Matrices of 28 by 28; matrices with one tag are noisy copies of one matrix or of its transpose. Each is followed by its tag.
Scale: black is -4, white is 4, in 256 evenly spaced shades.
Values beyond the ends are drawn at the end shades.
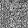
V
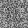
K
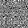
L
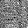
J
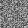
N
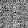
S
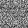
L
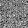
N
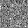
V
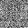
J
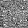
V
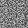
L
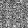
S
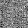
N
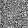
N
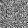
N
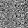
L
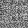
S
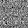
L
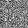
V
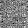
N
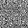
L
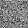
V
